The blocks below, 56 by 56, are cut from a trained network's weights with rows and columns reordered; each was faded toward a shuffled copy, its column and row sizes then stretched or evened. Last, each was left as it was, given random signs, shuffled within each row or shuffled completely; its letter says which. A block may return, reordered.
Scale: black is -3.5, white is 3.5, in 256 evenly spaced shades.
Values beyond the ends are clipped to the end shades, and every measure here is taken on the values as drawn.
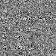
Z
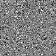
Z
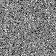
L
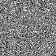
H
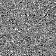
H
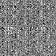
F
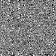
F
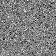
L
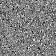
L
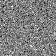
L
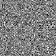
F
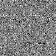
H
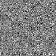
F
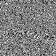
H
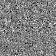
H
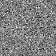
H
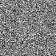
H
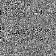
Z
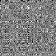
F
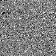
Z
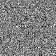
H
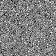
L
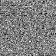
H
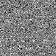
H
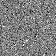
L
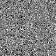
Z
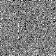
Z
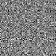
F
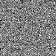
Z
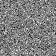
L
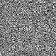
F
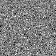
H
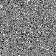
H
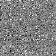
Z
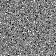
L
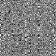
F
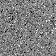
L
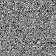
H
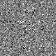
Z
